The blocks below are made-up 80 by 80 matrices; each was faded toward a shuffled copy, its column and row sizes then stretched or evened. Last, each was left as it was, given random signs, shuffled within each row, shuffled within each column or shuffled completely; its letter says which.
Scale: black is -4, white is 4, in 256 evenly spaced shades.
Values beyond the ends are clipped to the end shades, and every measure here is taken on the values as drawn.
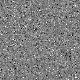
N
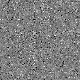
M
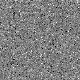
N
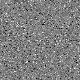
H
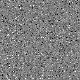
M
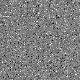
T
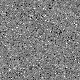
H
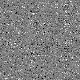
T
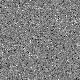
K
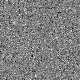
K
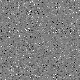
T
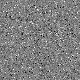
H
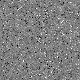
N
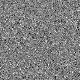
H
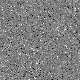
K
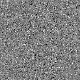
M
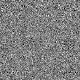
M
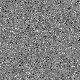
H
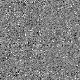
T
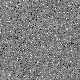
K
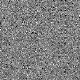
T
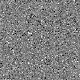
T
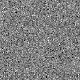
T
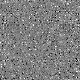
T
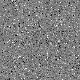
M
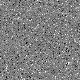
N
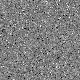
K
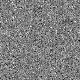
N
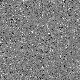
N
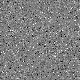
H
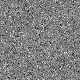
K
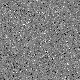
K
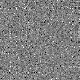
T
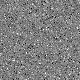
K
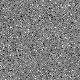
M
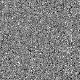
M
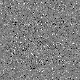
M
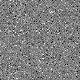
T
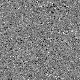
H
